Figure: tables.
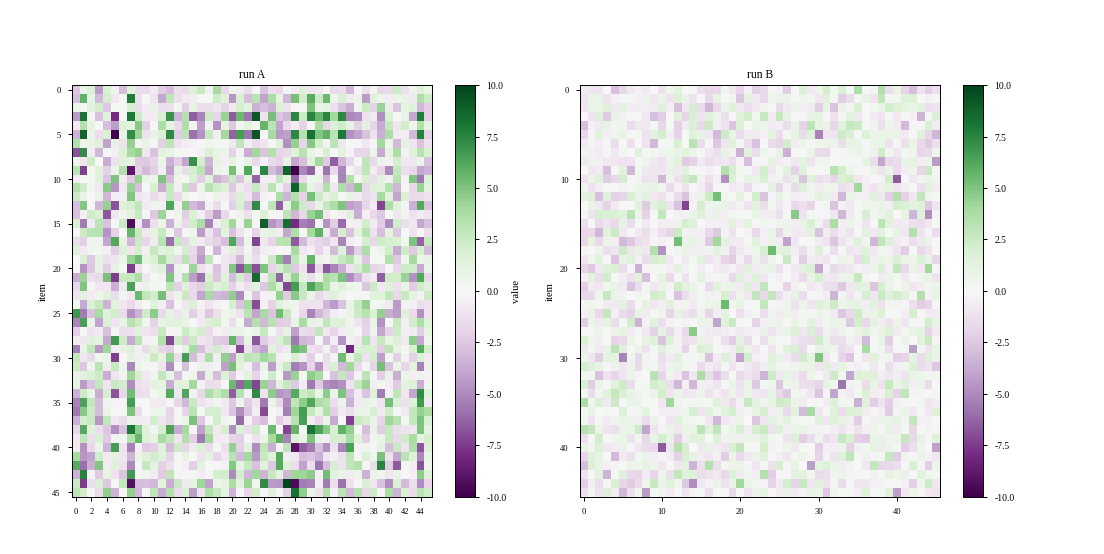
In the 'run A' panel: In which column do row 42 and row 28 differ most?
41
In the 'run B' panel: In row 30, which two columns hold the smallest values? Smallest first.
5, 20
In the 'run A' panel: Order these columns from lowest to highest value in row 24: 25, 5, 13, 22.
25, 13, 5, 22
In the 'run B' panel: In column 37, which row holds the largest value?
42
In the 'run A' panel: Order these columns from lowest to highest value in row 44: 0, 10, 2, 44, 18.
44, 10, 2, 18, 0
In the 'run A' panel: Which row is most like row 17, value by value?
28
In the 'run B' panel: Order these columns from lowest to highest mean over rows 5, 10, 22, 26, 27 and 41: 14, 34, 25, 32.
32, 25, 34, 14
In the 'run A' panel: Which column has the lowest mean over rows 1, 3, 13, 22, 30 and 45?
5
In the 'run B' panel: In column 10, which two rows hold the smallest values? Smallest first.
40, 18
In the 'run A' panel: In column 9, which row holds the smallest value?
15
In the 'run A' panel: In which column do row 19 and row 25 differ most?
30
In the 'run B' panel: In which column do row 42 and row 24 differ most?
18
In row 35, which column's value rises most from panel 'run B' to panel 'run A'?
44
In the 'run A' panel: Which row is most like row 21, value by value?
13
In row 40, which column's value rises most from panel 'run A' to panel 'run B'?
28
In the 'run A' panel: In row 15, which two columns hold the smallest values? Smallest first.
7, 28
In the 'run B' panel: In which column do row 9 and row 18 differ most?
24
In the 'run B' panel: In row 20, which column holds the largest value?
44
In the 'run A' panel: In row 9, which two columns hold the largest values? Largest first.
27, 24
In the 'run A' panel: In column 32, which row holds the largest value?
3
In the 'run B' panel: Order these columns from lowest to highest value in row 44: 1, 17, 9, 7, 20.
7, 1, 17, 9, 20
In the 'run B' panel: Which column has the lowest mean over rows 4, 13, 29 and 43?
13
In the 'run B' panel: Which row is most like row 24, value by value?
9
